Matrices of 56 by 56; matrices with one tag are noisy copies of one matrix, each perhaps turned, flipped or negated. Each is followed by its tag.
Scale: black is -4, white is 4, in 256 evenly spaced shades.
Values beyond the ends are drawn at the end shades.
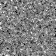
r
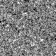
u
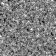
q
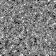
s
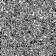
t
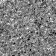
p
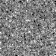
t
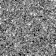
t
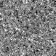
p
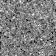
t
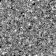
q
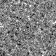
p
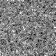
t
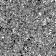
u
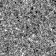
p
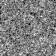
t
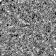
s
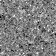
u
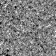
r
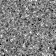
r
